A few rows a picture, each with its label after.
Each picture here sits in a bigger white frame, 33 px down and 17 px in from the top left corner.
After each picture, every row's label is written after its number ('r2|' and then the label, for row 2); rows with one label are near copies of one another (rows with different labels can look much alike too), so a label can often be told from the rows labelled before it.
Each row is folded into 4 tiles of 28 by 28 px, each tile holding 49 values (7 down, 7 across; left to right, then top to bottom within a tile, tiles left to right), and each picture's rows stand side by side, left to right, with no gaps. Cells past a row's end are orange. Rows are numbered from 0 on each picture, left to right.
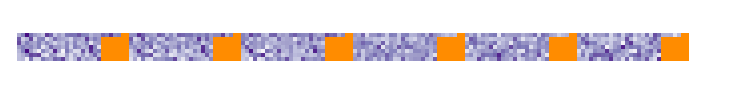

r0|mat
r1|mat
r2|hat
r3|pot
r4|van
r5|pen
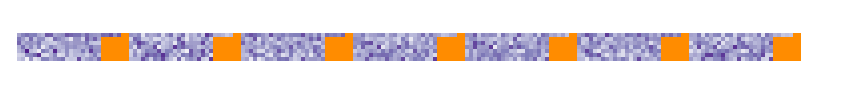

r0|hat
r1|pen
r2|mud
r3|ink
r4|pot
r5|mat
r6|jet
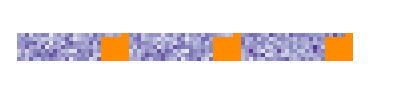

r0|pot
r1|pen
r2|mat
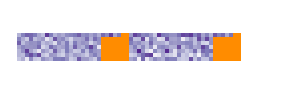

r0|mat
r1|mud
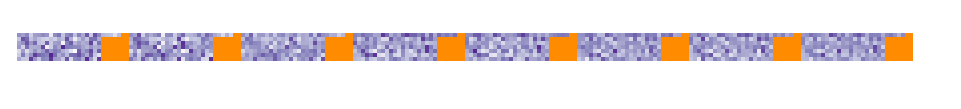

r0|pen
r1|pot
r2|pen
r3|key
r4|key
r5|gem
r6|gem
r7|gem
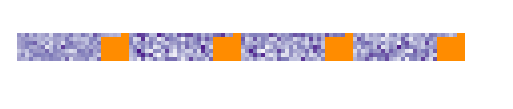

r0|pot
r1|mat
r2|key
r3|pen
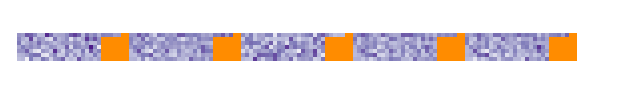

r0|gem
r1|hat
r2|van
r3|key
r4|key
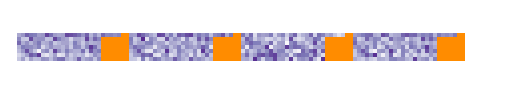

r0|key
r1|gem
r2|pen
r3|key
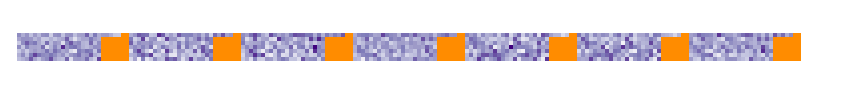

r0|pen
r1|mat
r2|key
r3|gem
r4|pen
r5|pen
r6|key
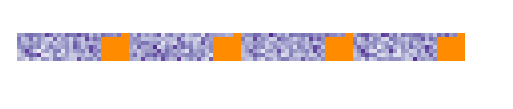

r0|key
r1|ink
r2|key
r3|mat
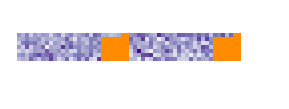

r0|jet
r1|mud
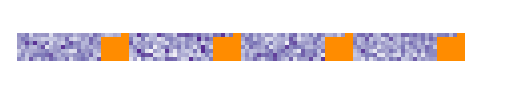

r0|pot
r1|mat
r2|pen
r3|mud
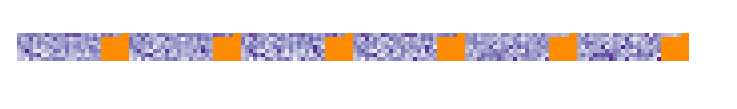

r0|mud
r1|hat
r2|mat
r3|gem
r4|ink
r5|ink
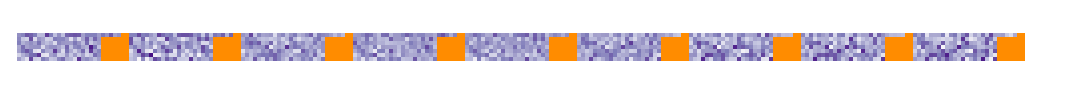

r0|gem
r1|mud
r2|pot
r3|hat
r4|gem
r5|pen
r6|jet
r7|ink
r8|pen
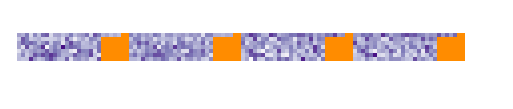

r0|van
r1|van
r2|mat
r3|key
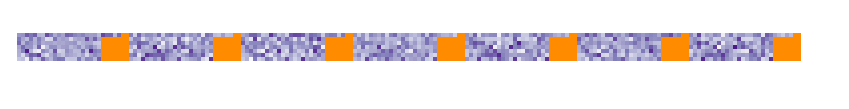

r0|hat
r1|ink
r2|gem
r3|ink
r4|pot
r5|hat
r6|pot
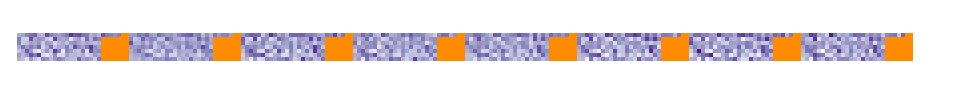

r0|key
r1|key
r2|mat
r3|mat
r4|key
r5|gem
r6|mud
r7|gem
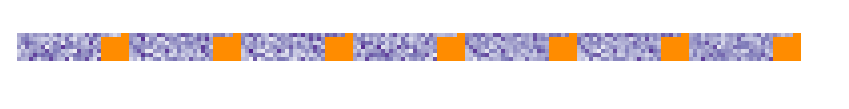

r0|pen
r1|gem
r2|mud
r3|ink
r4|hat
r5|hat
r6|pot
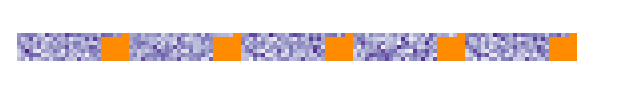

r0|mud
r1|ink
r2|gem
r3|pen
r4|mud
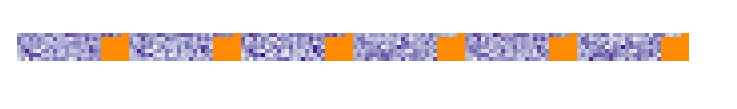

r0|hat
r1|key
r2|mat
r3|pen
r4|gem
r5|van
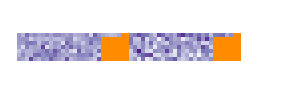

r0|ink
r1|mud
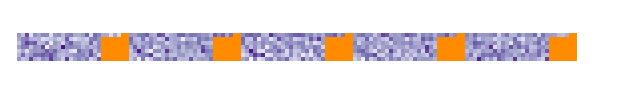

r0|pot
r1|hat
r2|mud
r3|gem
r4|ink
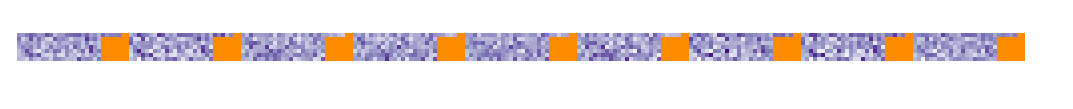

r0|key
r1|mat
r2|ink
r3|pen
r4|pot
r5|ink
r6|hat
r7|mat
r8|gem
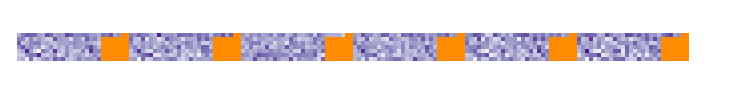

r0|hat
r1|mud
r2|ink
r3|mat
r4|gem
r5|mud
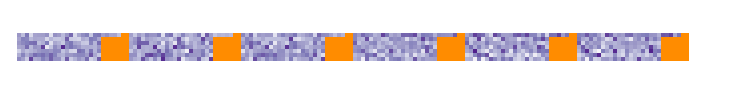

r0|pot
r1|ink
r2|pot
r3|gem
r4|mud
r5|hat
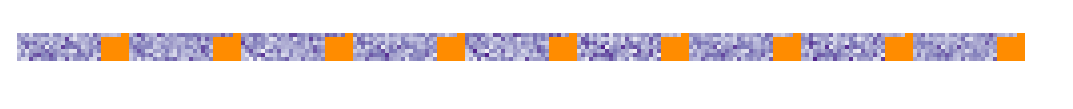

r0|jet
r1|mat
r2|hat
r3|van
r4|hat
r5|van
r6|van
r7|ink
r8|pot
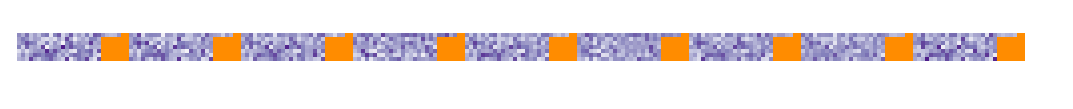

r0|pen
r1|pot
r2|van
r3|mud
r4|van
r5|gem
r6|jet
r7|pot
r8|ink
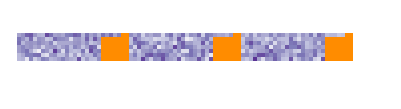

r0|gem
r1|pen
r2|jet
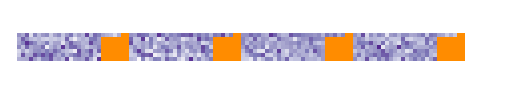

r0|pen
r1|mud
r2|hat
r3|pot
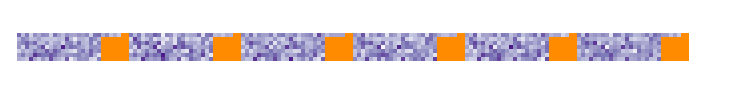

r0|van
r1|van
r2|jet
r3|pot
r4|jet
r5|pot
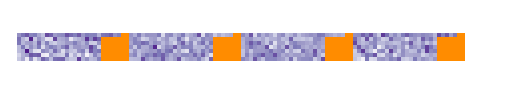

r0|mud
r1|ink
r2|pot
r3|hat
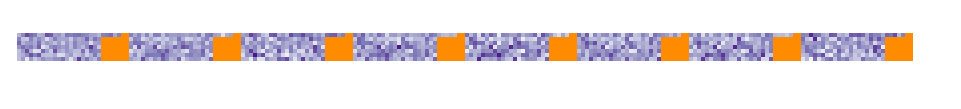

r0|mat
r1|van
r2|mat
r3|van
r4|van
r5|pot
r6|jet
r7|gem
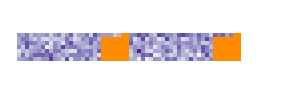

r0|pen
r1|mud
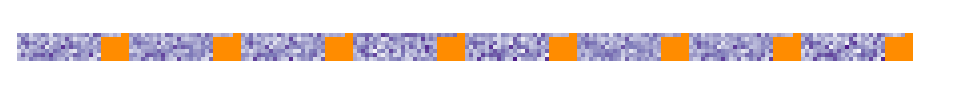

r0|van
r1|jet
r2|jet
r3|key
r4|ink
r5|pot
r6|jet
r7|pen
